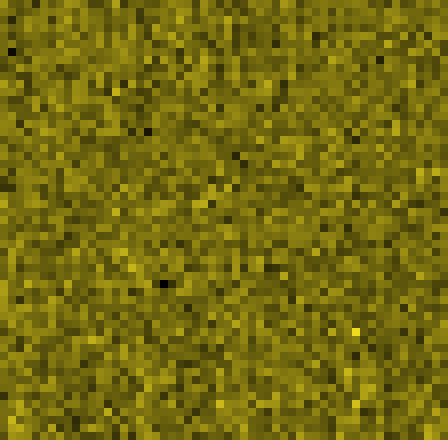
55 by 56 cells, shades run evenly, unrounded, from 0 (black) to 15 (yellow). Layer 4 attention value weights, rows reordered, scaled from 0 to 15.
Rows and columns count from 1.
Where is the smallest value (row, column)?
36, 21
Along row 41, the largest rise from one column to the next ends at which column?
20
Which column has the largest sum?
43
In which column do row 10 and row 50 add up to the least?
9
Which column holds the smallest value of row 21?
31
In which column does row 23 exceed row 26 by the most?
53
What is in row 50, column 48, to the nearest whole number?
7
